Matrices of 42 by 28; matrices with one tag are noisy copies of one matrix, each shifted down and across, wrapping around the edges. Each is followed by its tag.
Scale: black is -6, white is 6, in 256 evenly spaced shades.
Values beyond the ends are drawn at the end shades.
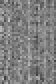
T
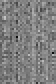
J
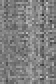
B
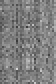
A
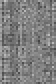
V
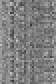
B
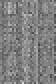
A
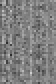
T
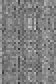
A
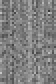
J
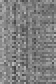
B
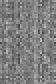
J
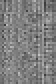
V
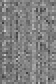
J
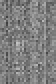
A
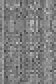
A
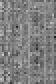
T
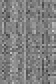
A
